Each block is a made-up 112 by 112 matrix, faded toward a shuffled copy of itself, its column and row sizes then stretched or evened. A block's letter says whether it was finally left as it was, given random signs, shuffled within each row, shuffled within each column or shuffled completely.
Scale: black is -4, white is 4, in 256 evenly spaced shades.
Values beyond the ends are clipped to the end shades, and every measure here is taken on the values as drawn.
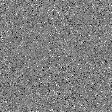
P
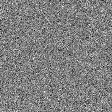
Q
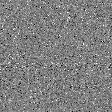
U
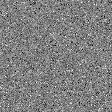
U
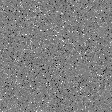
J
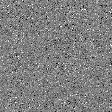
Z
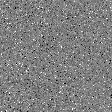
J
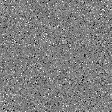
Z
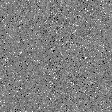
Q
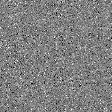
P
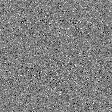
U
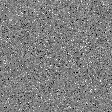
J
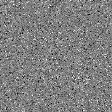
P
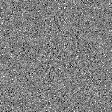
Z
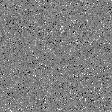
Z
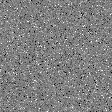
J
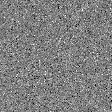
Q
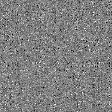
Z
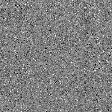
Z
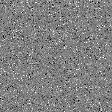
P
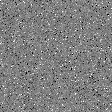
J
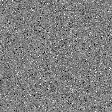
Q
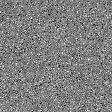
J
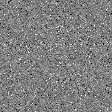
Z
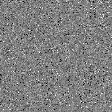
Z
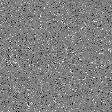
Z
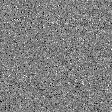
U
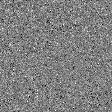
Q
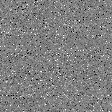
U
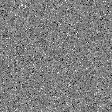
Q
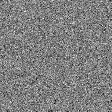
U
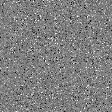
P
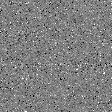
P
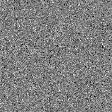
P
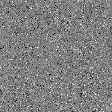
Z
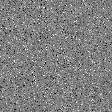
Q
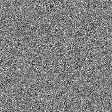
P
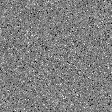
J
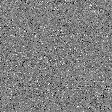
U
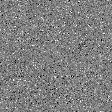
U
